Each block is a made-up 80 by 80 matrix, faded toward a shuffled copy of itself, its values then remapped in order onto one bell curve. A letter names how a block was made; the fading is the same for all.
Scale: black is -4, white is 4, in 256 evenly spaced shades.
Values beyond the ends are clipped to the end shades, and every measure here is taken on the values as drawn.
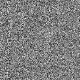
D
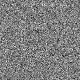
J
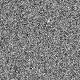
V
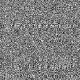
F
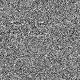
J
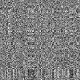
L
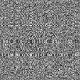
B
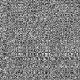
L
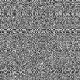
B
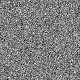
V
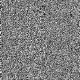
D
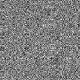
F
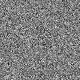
J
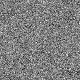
J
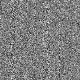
D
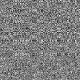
B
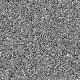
J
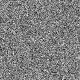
V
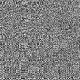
F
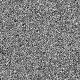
V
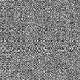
L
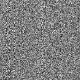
D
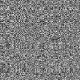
L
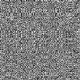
L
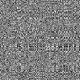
B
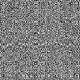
L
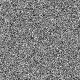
V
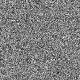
J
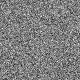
V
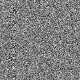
D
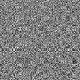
L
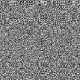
B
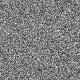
V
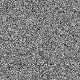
J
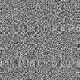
L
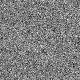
V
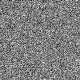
J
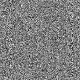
D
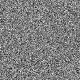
J
